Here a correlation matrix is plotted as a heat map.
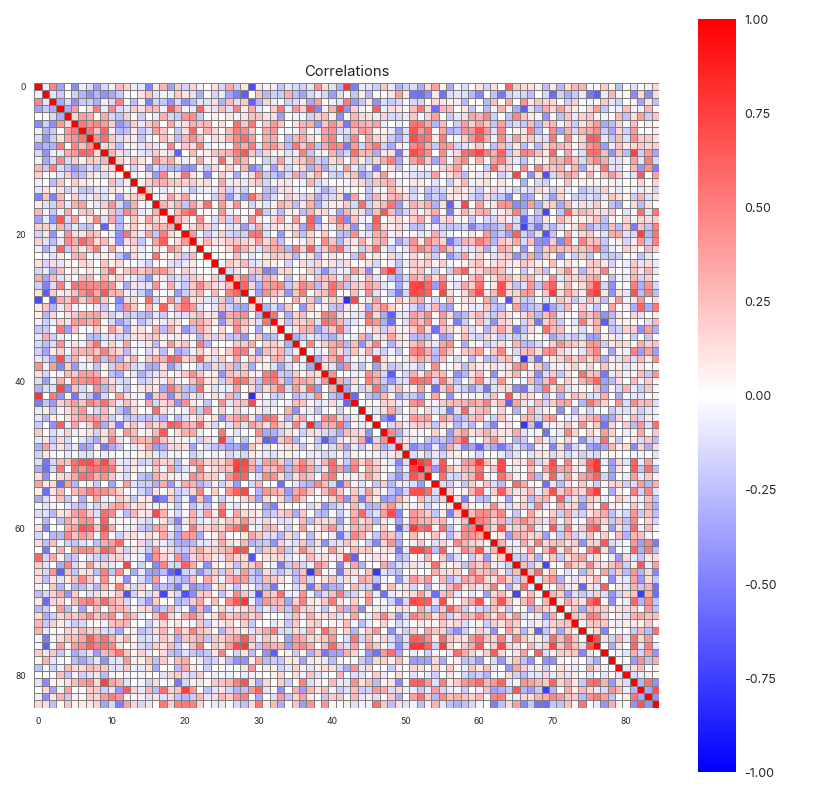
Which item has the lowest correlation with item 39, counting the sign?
48
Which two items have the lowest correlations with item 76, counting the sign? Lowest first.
1, 49
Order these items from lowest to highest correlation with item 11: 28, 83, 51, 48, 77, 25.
51, 25, 48, 28, 83, 77
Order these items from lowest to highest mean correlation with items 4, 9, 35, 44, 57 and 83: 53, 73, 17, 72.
73, 17, 53, 72
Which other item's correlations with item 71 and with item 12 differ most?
69
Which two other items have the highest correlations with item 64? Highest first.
42, 0
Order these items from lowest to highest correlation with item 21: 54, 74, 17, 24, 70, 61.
24, 70, 54, 61, 74, 17
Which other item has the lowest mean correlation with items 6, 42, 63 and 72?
49
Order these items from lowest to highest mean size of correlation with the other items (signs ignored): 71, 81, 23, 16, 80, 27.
80, 23, 71, 16, 81, 27
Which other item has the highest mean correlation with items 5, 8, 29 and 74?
46
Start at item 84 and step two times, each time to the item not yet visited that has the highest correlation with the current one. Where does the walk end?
20
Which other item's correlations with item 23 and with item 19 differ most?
9
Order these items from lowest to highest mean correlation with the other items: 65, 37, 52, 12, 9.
12, 65, 37, 9, 52
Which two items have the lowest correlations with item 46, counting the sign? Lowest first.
66, 68
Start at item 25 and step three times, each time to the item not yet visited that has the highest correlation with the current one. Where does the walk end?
16
